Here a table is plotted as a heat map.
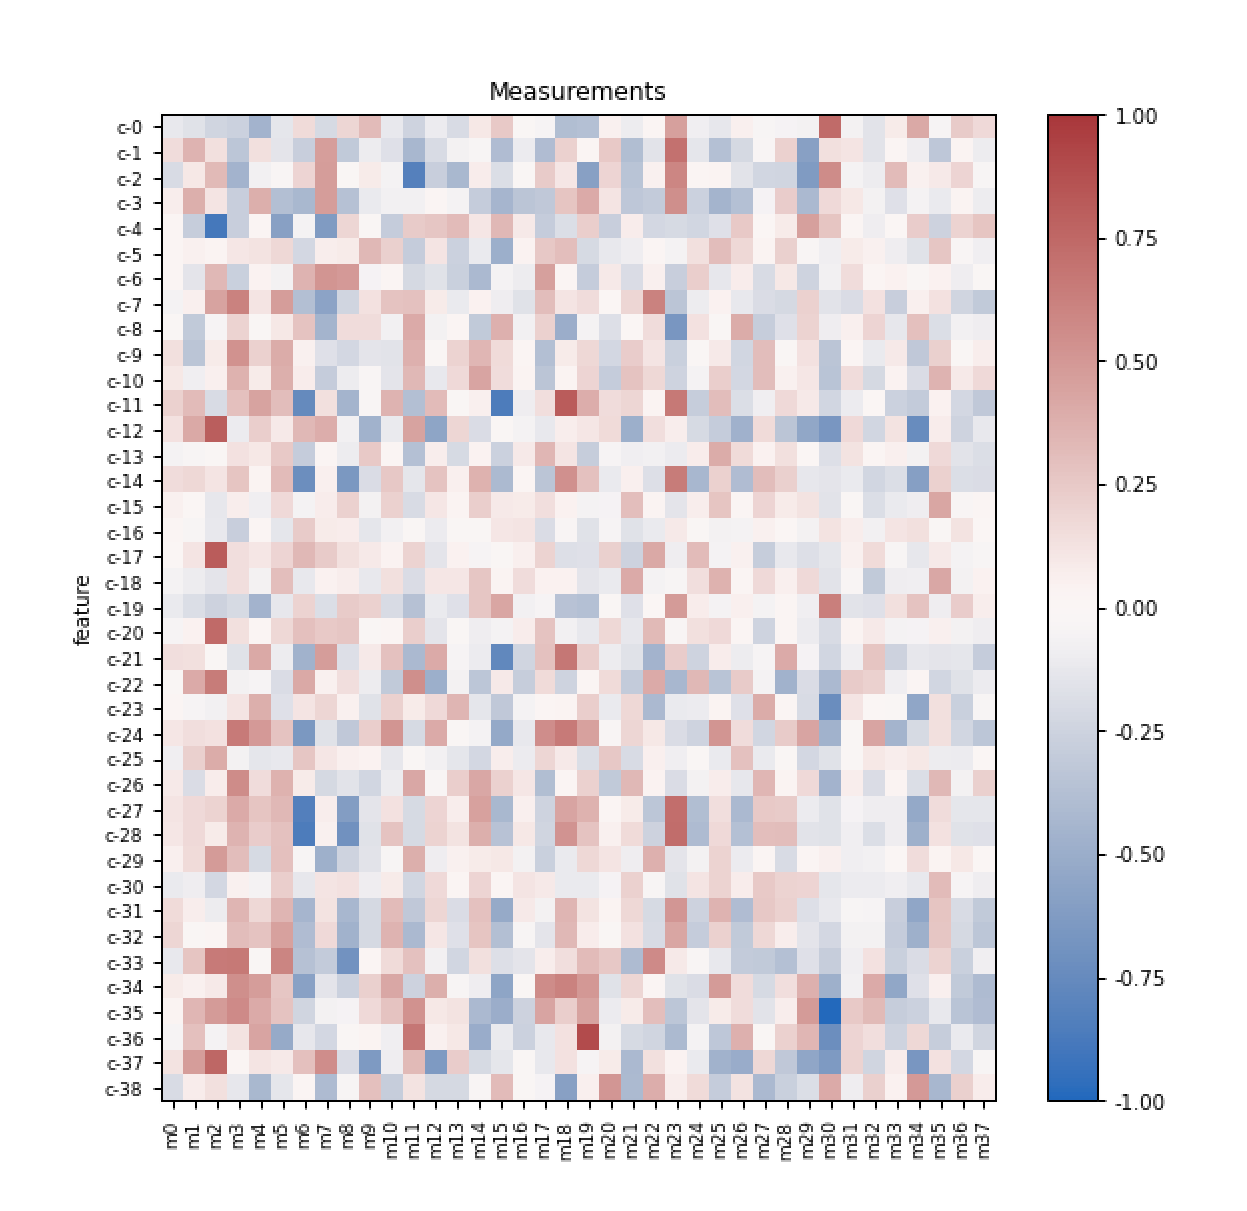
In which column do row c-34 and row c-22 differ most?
m6
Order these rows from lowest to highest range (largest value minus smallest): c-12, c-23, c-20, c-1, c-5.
c-5, c-20, c-23, c-1, c-12
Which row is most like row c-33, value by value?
c-7
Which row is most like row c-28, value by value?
c-27
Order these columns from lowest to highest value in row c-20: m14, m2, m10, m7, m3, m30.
m30, m14, m10, m3, m7, m2
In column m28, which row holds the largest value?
c-21
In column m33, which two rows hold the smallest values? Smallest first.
c-34, c-24
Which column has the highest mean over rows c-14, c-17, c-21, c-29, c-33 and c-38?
m2
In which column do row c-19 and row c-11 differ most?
m15
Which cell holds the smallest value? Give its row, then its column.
c-35, m30
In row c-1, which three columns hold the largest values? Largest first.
m23, m7, m1
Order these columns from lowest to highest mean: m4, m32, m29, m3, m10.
m29, m32, m10, m4, m3
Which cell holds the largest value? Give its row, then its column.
c-36, m19
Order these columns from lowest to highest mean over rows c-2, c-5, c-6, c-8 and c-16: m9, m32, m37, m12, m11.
m11, m12, m37, m32, m9
